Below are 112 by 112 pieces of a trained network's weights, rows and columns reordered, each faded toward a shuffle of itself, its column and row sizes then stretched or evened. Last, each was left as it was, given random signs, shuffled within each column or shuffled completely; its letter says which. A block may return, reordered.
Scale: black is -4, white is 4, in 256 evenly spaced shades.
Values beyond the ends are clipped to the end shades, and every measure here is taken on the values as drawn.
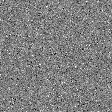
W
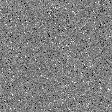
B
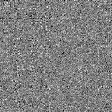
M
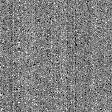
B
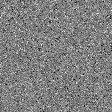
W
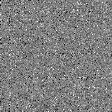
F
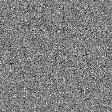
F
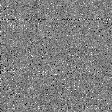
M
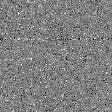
F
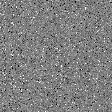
B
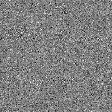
M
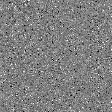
B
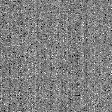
M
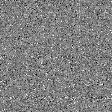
F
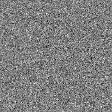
F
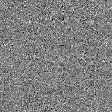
M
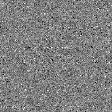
M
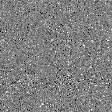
F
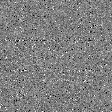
M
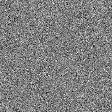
B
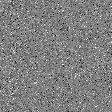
B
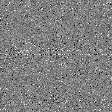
F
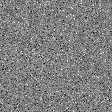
W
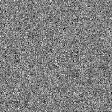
M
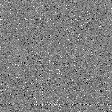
M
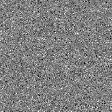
M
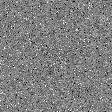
W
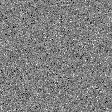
W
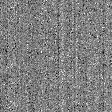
B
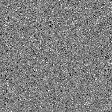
F
